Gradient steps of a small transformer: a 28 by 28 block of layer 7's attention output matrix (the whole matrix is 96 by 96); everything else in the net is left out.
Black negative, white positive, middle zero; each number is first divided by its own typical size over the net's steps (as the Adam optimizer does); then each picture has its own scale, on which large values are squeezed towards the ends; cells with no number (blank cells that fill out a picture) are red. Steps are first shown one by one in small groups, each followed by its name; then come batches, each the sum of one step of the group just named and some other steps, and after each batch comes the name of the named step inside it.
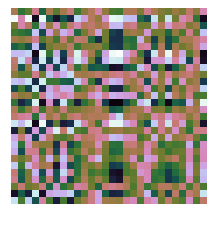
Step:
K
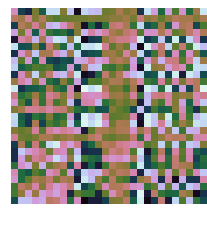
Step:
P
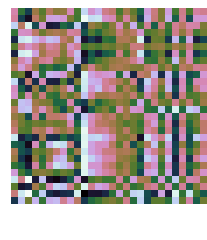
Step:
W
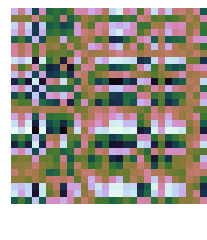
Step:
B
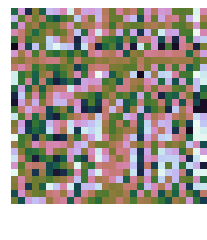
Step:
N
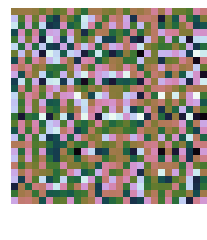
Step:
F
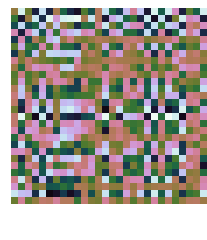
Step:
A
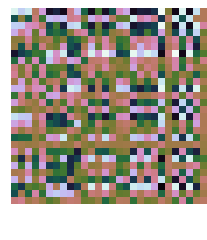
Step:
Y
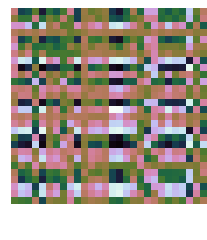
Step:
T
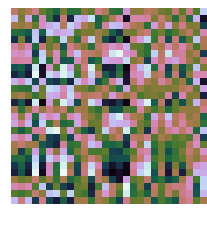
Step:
K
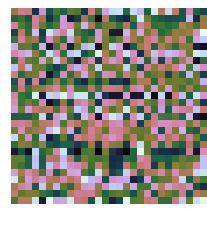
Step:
F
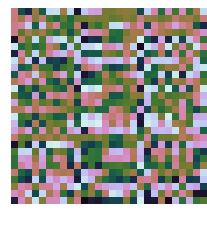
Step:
P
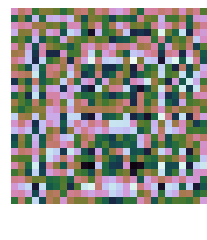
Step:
B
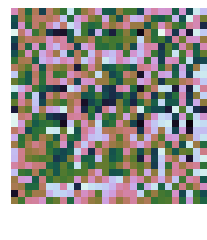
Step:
N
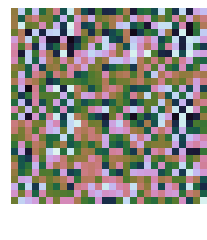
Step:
Y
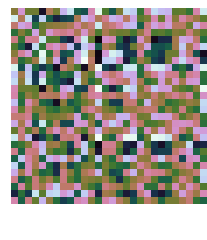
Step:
K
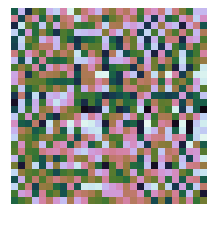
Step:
N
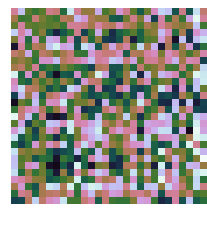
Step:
N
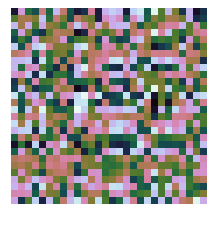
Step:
B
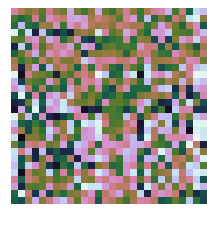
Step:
N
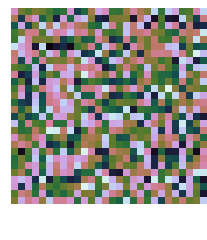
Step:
F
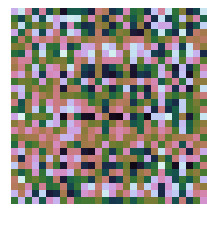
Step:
A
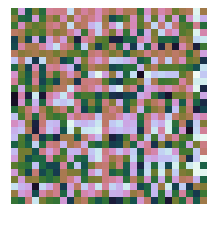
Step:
N
